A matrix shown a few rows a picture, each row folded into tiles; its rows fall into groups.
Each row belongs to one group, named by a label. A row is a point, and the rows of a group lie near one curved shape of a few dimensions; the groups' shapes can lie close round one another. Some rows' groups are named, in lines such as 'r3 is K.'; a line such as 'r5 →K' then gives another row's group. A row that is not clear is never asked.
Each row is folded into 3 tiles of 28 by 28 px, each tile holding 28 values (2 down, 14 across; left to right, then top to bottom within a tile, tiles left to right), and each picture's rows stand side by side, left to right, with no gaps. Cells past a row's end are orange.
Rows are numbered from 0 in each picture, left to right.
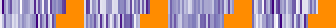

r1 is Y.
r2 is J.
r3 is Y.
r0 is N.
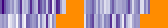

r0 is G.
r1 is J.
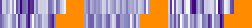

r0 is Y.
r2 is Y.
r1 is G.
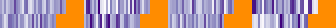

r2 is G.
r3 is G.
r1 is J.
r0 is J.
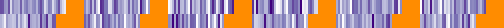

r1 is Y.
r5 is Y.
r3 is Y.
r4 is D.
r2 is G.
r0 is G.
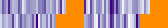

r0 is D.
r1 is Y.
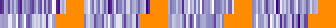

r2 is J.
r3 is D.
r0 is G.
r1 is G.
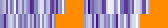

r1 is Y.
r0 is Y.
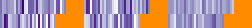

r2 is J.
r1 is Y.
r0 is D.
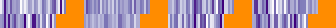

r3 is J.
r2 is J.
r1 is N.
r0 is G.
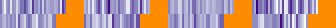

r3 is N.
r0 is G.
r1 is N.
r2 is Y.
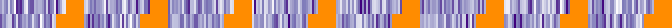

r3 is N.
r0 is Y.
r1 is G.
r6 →G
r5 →G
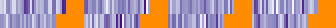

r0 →G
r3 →J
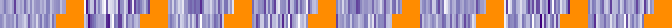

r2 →Y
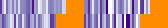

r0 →Y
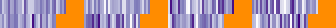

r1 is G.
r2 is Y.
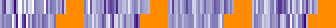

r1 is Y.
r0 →J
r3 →J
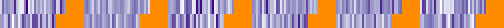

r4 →G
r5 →Y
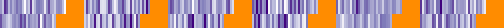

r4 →Y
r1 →Y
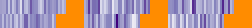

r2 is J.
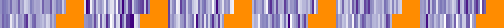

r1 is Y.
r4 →Y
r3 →D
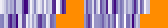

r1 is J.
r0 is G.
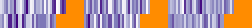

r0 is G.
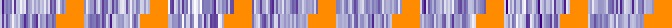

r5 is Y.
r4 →D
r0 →J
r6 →N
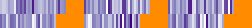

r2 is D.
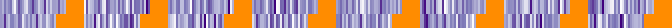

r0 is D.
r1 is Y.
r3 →D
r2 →D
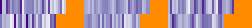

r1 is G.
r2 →Y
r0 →Y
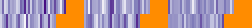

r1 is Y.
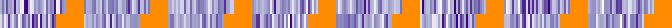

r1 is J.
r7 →J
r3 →D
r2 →Y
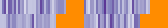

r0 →Y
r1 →Y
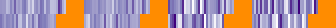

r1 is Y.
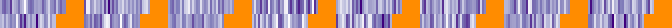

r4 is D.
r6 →D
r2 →J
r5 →Y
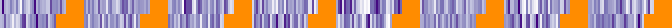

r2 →Y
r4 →Y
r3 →G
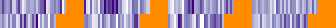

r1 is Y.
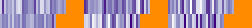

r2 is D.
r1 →G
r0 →Y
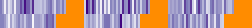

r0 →Y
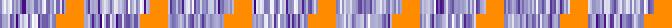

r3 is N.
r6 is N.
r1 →G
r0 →D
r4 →Y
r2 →J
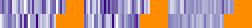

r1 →Y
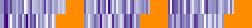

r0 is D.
